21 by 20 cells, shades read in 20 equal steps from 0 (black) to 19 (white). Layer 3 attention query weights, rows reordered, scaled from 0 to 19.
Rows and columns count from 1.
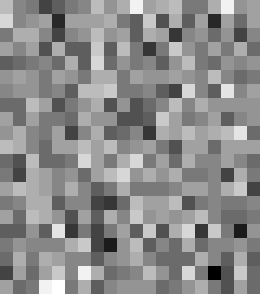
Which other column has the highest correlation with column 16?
4
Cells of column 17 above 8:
15
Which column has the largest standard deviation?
5
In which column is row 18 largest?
7
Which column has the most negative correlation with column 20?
19
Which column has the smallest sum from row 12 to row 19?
8
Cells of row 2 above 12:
4
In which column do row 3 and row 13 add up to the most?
10
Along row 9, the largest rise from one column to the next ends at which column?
13
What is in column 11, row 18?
14
